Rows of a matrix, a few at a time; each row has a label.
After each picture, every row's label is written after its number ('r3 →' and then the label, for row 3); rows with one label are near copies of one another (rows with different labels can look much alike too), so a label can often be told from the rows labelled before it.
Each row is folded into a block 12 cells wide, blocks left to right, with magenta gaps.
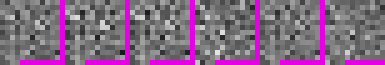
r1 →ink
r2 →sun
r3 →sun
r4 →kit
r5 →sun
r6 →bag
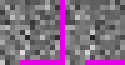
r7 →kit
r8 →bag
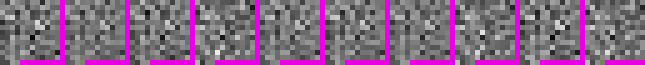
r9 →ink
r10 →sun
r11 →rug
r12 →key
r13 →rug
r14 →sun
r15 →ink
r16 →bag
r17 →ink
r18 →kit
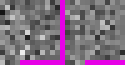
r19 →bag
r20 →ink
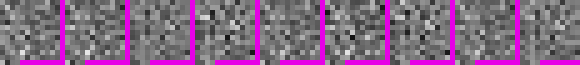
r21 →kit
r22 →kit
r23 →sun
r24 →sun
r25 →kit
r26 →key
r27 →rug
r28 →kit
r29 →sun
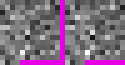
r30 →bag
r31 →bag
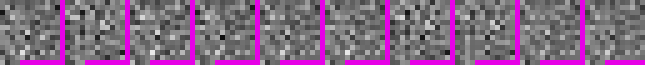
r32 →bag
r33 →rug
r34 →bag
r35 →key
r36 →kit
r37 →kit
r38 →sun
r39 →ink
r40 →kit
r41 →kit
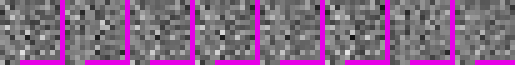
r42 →kit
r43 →ink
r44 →kit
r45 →kit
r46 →key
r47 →key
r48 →rug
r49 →bag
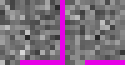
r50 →kit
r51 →ink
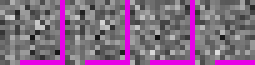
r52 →ink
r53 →ink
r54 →key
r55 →key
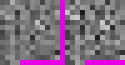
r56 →rug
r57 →sun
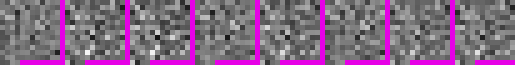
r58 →rug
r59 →kit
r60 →kit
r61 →sun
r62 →kit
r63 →rug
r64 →key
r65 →key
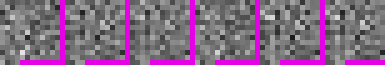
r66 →bag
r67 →rug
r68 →rug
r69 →key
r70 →sun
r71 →ink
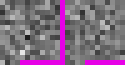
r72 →key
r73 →sun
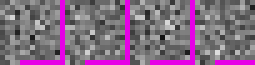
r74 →rug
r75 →bag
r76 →sun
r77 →kit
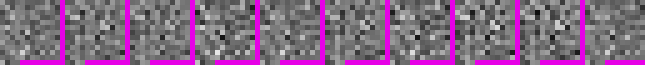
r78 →kit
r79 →rug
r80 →sun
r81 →kit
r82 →bag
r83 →ink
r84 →key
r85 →sun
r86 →rug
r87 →bag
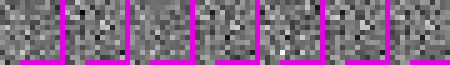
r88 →kit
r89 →rug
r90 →kit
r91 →rug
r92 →key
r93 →rug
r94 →sun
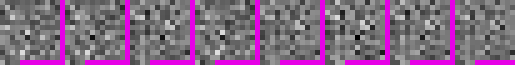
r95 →kit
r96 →key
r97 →sun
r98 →kit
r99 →sun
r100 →ink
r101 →ink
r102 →ink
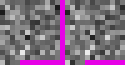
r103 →key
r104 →kit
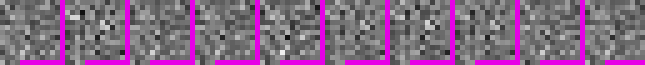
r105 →kit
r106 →sun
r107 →key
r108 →key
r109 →key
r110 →rug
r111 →ink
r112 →sun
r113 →kit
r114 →key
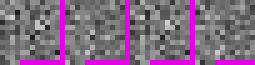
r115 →ink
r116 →bag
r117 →ink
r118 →kit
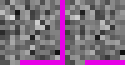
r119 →ink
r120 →rug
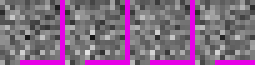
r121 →key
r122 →bag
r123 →bag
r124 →key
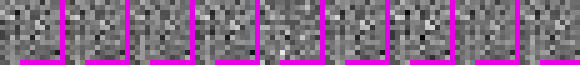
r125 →sun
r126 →ink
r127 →rug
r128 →sun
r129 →kit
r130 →ink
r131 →rug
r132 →sun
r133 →ink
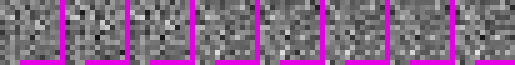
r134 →ink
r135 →rug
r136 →sun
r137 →bag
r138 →bag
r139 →kit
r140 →key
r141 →key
